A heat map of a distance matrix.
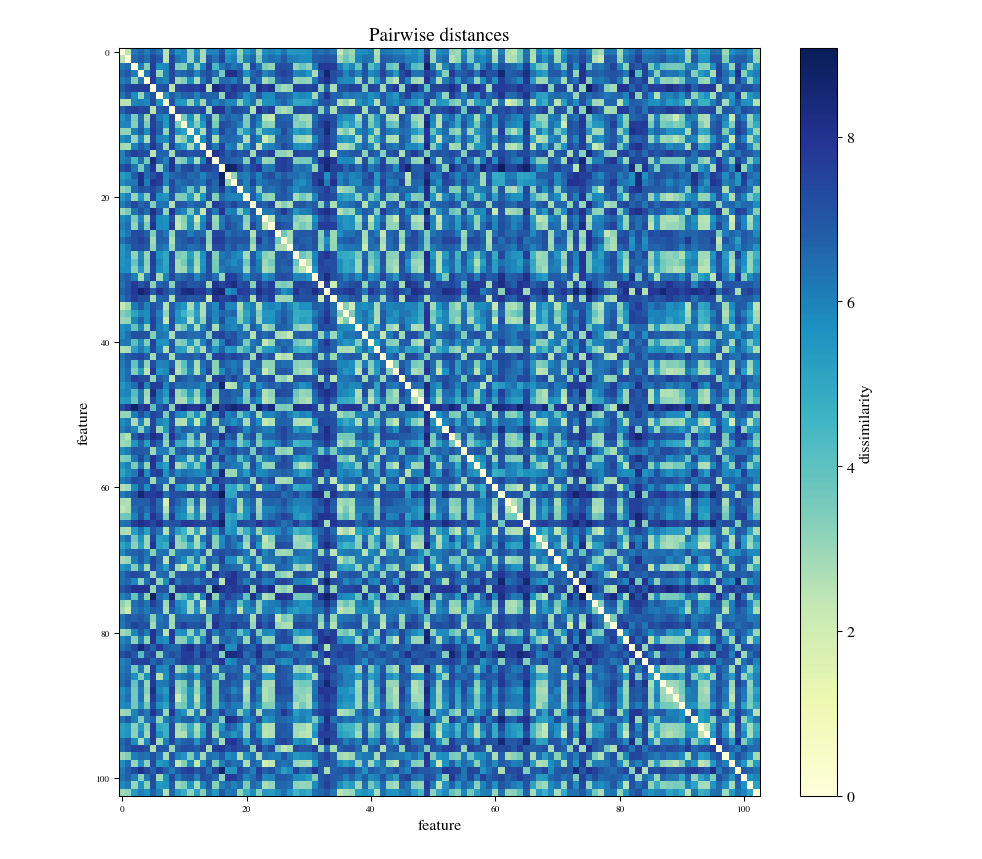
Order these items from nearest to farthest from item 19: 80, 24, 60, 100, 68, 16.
60, 80, 68, 24, 100, 16
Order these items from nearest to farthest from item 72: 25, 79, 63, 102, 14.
79, 14, 25, 102, 63
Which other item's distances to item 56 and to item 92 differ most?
83
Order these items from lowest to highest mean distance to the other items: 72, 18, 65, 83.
72, 18, 83, 65
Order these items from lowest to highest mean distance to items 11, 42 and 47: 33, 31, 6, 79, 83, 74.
79, 74, 6, 31, 83, 33
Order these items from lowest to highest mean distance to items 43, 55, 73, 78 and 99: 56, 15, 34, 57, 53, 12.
34, 12, 57, 15, 56, 53
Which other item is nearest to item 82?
33
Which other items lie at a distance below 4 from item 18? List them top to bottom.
17, 46, 58
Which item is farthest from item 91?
49
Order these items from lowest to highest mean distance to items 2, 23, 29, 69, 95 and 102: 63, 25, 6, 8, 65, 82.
6, 63, 25, 8, 82, 65
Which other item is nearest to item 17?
46
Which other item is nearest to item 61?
99
